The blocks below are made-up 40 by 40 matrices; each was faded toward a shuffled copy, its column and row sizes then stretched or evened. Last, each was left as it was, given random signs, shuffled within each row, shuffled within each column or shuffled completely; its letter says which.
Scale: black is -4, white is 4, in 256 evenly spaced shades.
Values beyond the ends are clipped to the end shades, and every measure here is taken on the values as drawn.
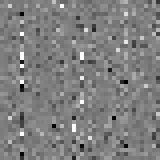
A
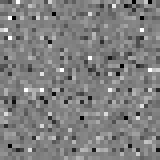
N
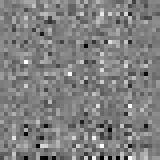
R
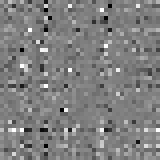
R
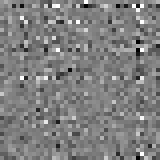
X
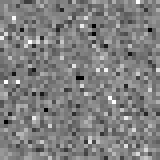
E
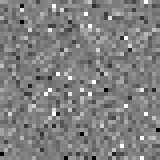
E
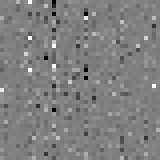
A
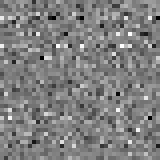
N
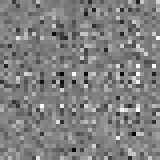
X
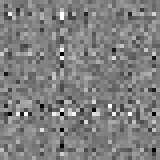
X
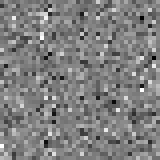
A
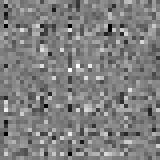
X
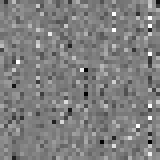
A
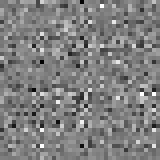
R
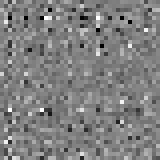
R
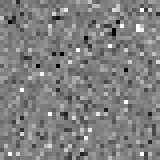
E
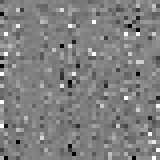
A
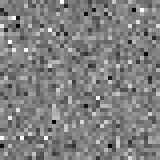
E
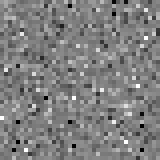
E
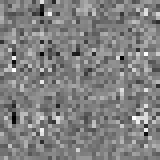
X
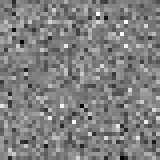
E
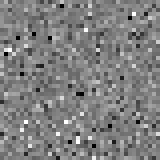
E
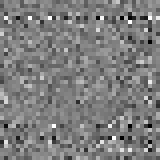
X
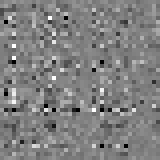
R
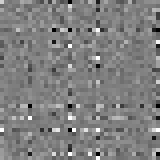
X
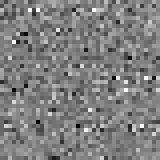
N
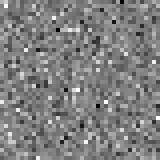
E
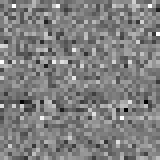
N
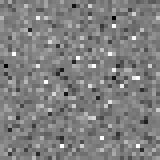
E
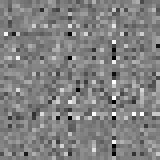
X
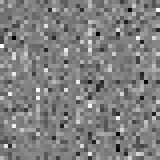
A
